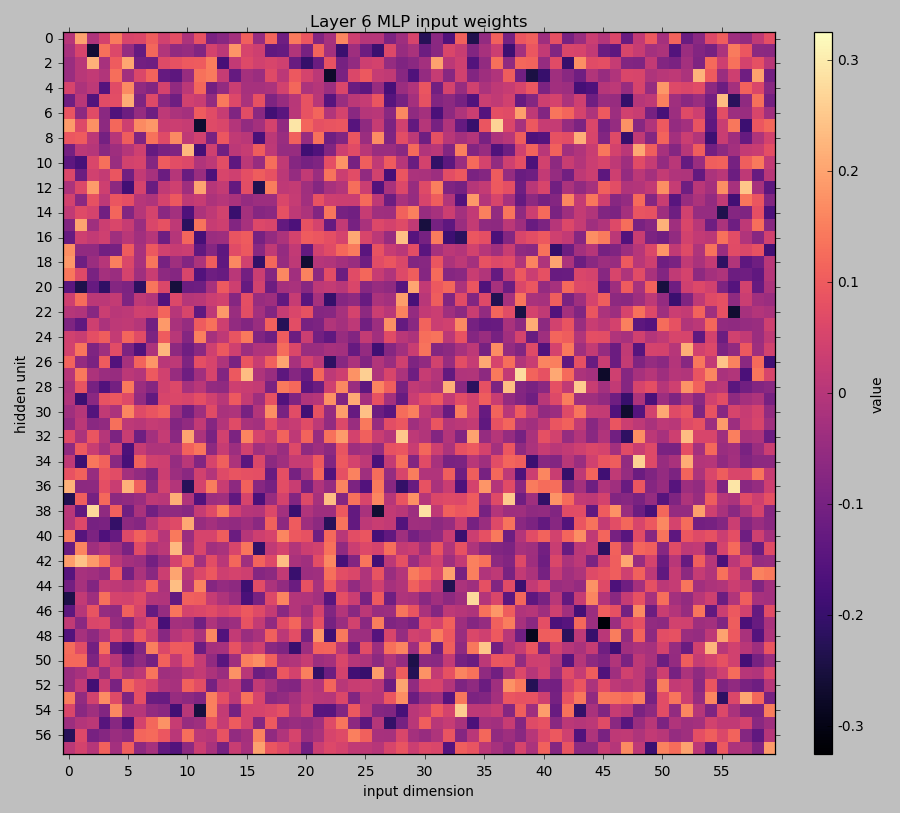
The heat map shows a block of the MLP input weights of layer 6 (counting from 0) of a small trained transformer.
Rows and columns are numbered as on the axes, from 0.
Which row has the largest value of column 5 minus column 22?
5
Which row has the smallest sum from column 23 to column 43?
3
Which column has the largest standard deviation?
22
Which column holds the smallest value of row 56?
0
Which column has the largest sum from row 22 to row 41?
52
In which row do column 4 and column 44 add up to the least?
26
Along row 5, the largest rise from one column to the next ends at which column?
55
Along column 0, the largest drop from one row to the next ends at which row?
37
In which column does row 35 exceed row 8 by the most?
40
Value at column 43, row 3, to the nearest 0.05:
-0.1
